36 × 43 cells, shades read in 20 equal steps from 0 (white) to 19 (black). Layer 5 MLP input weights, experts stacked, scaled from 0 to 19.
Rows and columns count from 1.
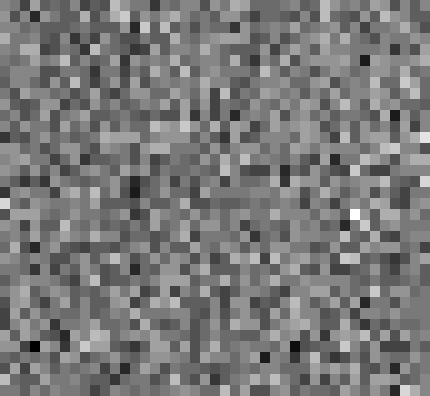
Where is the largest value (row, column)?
32, 4
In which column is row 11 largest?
40
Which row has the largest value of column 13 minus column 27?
7
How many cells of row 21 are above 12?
3
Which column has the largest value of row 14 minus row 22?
10
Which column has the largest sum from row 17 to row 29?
14
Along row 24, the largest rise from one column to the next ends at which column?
27
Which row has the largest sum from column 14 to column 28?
11
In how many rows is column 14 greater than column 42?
20
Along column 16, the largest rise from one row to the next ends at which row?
15
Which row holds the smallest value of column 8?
8
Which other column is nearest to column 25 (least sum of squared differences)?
2
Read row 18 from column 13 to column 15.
13 17 12
